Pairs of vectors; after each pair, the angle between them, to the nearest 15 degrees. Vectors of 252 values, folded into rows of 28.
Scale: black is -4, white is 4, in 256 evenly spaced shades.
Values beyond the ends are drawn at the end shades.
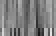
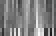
165 degrees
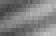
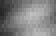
45 degrees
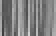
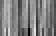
135 degrees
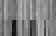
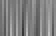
90 degrees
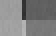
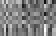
75 degrees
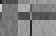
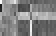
165 degrees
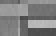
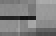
60 degrees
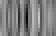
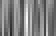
120 degrees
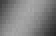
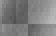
120 degrees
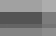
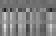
120 degrees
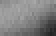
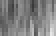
135 degrees
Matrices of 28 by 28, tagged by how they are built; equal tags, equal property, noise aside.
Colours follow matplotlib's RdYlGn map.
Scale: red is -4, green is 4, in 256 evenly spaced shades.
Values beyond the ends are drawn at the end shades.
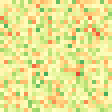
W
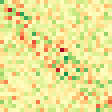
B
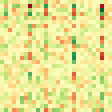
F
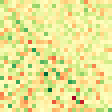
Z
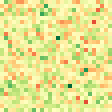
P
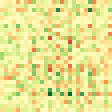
F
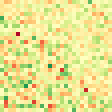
Z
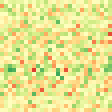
W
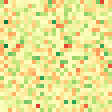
W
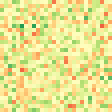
P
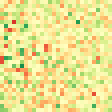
Z
